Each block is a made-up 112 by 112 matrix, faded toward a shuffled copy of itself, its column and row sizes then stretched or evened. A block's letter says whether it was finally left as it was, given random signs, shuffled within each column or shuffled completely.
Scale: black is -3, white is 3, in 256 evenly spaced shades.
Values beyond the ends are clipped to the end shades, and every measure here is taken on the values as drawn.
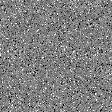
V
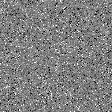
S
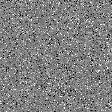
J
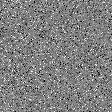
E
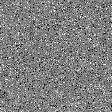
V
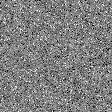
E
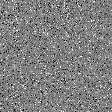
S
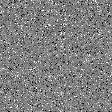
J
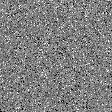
S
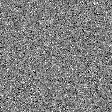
S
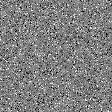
S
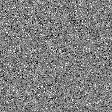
J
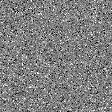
J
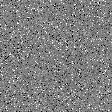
S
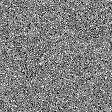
E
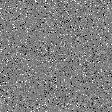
J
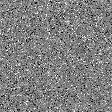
E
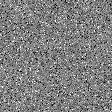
E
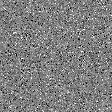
J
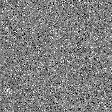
J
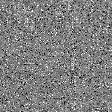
V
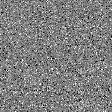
V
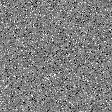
E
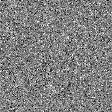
J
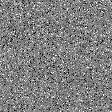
S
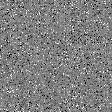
V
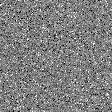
E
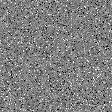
S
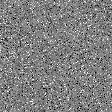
S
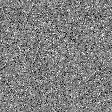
E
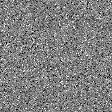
J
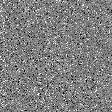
V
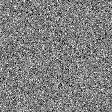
E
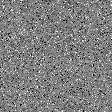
E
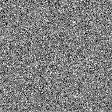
S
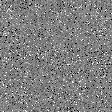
V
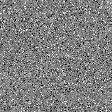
V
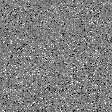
J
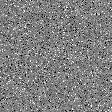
E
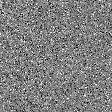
S
